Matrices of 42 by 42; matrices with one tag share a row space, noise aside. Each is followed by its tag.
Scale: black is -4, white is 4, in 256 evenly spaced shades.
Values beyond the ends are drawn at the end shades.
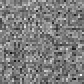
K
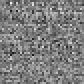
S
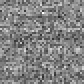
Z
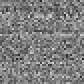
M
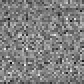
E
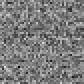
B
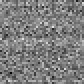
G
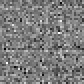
Z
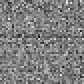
E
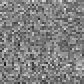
B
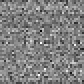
E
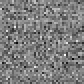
K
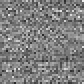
G
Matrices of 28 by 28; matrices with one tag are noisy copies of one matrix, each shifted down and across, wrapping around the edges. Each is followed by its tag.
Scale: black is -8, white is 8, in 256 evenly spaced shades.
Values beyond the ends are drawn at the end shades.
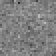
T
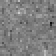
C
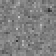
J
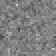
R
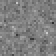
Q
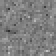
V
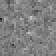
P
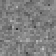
T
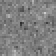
C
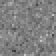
V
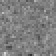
P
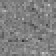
T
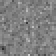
J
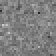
T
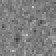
R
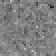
Q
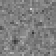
R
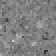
C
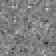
V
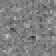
P
